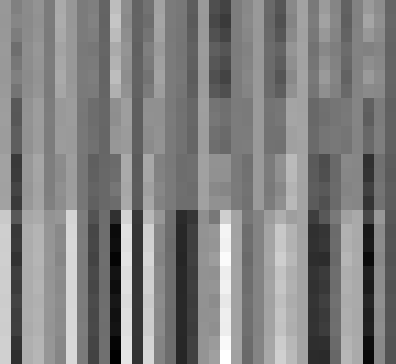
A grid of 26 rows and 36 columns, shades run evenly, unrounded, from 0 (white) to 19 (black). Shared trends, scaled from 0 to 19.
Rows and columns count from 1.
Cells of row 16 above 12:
10
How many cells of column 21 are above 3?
16
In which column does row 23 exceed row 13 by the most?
11
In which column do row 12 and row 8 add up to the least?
27
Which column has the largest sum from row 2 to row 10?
21
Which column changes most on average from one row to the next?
34
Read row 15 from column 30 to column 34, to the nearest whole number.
13 11 9 9 15
